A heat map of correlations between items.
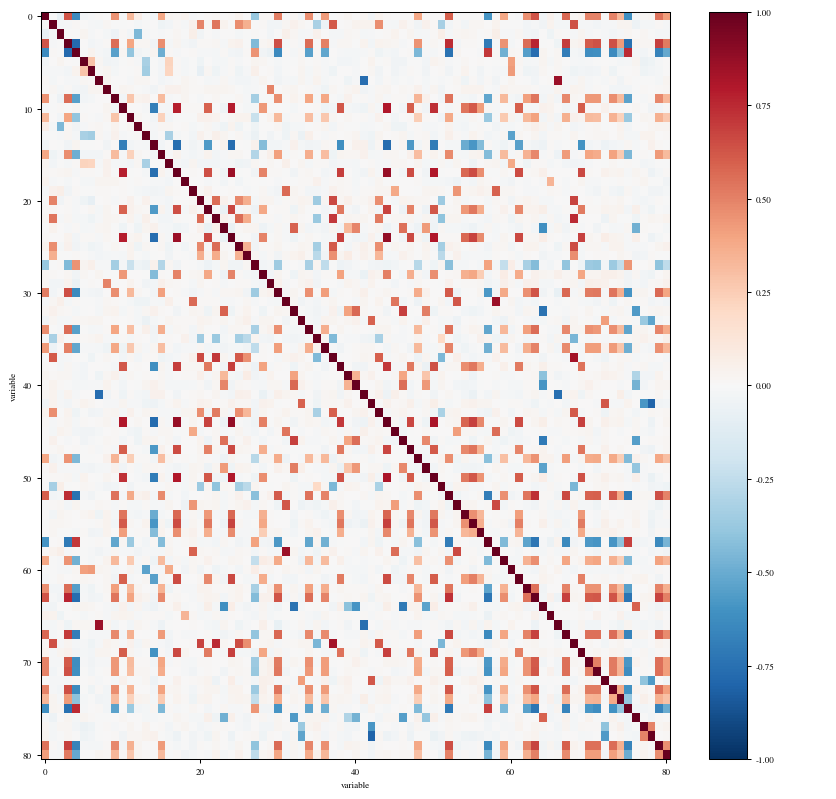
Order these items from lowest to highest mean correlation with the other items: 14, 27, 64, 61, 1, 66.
14, 27, 64, 66, 1, 61
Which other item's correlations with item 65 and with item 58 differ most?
31
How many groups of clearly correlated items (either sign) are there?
11
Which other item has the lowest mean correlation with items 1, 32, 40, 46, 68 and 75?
64
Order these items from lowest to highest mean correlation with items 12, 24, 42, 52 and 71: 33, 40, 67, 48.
40, 33, 48, 67
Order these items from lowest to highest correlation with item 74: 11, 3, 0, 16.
16, 11, 0, 3
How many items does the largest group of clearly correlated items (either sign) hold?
24
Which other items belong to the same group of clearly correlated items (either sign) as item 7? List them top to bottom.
41, 66
